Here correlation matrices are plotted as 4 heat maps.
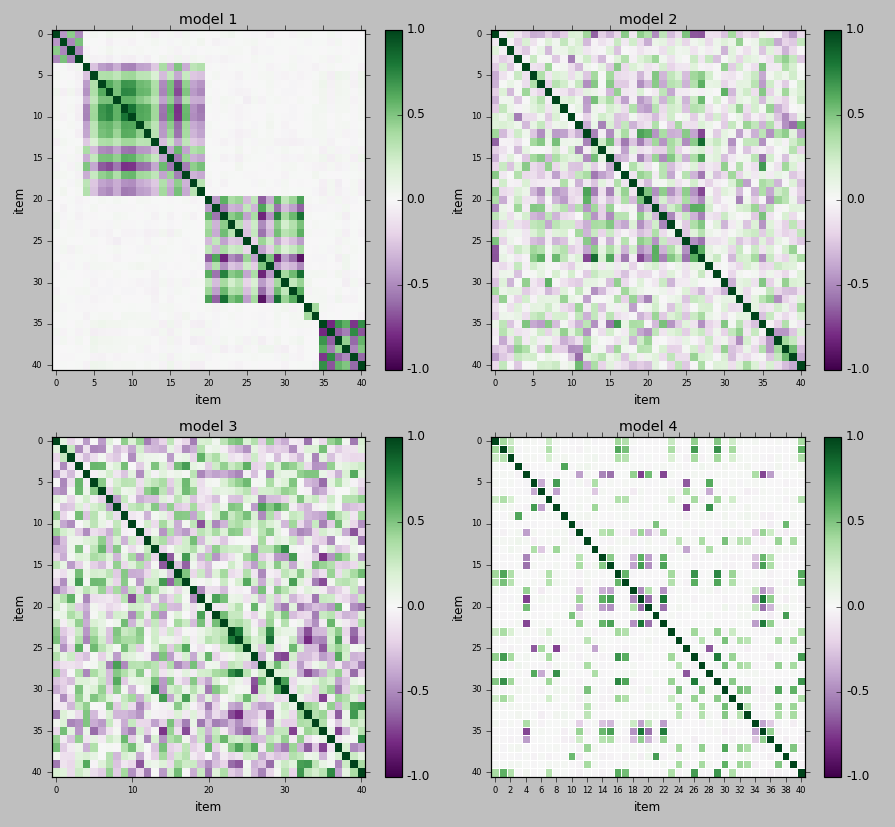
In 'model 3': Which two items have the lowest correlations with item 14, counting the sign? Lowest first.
35, 15
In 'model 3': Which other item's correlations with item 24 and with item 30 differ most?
37
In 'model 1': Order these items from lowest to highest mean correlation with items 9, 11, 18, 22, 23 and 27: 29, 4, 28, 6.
4, 28, 29, 6
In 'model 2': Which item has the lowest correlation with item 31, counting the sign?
13
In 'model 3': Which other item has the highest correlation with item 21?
19
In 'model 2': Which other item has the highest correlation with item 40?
11
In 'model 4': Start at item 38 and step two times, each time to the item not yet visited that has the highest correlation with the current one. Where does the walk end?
10
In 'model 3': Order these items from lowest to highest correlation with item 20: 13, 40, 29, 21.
40, 29, 13, 21
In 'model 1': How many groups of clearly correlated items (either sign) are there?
5
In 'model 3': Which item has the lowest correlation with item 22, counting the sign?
34
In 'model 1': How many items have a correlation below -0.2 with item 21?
9
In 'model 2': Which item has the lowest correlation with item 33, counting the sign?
18
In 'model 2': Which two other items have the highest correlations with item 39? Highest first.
38, 26
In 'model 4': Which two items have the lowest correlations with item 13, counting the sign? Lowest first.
25, 6
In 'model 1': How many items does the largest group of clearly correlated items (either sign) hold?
16
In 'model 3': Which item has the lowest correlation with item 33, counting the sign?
24
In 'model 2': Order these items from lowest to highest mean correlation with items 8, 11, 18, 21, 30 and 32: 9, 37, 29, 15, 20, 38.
20, 37, 38, 29, 15, 9
